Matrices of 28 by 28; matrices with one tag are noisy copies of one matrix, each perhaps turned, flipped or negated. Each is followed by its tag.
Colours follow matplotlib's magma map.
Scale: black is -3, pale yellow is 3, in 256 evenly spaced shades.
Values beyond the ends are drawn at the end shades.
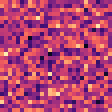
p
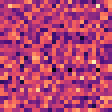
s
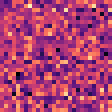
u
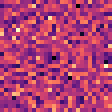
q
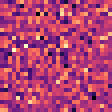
s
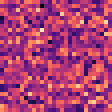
p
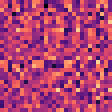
s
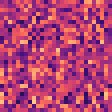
p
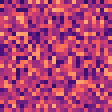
u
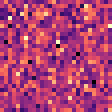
p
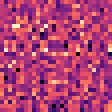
s
